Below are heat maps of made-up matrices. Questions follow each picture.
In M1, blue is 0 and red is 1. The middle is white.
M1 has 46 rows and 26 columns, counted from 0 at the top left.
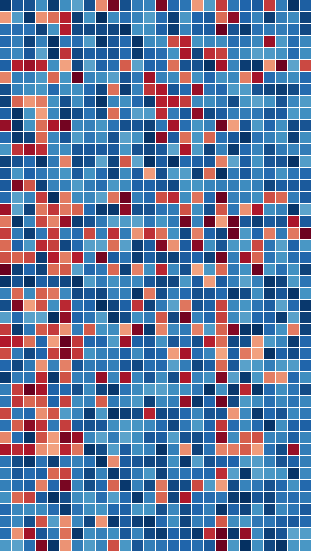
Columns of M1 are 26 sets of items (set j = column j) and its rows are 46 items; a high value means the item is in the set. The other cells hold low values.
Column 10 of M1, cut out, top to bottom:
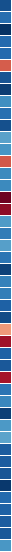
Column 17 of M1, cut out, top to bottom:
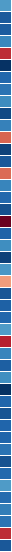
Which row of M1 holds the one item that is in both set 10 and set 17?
28
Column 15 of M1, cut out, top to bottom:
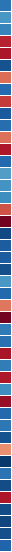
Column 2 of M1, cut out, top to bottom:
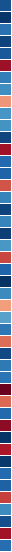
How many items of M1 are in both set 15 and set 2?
6
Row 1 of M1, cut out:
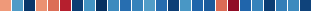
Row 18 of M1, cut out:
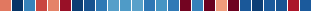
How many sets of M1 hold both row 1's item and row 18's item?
6
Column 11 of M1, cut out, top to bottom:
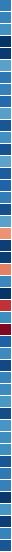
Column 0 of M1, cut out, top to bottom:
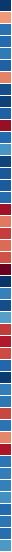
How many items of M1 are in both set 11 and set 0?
3
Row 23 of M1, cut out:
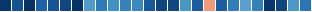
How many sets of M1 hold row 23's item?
1
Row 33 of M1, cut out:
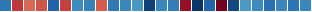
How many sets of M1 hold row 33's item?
7
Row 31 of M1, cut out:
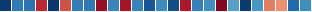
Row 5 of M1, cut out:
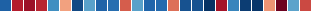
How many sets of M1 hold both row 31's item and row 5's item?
6
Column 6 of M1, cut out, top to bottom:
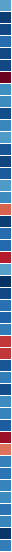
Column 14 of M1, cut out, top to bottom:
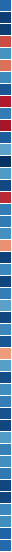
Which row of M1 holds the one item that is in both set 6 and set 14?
29
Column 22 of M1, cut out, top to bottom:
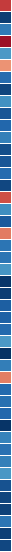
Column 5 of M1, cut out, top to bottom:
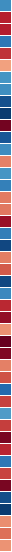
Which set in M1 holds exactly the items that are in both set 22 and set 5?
23
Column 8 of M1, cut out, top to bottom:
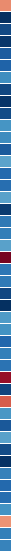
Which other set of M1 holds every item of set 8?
18
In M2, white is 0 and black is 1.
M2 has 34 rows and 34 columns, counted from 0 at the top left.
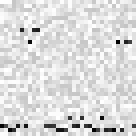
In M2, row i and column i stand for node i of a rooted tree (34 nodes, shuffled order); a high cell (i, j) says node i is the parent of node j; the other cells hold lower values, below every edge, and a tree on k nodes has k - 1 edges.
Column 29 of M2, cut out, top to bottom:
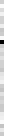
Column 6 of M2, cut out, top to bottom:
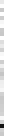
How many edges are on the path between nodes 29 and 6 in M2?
3
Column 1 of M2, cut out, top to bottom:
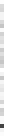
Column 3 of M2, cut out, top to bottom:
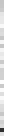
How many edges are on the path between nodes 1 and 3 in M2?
4
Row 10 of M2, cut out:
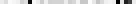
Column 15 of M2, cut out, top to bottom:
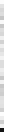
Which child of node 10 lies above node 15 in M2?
32
